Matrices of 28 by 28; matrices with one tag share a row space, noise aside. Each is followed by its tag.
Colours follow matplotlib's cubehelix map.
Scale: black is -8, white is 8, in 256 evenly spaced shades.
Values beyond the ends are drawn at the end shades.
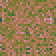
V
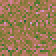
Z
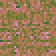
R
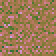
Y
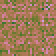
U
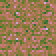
R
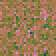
R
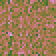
Y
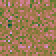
Y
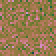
V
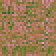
U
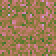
U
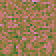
R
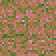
U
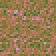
R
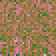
R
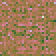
U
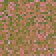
Z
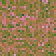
U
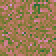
Z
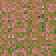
U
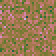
V
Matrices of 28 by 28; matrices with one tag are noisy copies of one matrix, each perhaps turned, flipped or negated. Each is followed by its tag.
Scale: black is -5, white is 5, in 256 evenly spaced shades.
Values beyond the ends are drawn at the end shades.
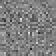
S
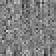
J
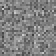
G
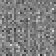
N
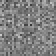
N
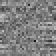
J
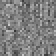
J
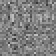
G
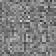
G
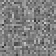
G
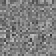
S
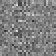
S
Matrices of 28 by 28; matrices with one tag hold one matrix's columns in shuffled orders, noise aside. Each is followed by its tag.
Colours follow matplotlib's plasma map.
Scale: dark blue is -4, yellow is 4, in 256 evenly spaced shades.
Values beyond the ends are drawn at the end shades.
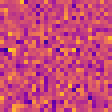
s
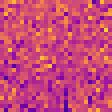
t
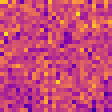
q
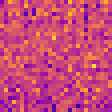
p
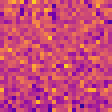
p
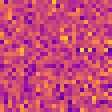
s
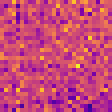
p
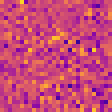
s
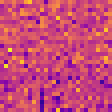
t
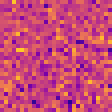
s
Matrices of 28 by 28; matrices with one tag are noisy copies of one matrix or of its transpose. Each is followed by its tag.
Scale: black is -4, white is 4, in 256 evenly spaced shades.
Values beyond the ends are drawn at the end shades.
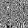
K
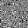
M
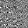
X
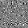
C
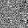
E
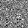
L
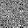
E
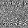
C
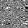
K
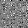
M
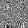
K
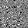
X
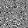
X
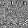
C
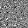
X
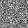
E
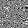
K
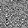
L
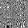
K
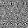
C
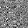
X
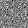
X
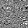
K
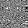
K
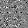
X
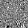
K
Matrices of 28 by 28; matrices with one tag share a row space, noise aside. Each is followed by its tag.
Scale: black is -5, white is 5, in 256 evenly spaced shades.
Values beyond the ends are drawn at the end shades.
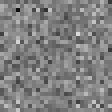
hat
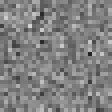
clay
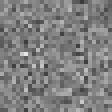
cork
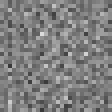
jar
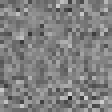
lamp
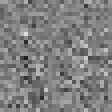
cork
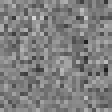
cork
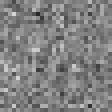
clay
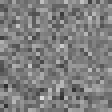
clay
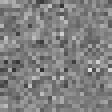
clay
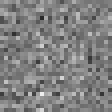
clay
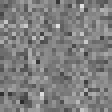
cork
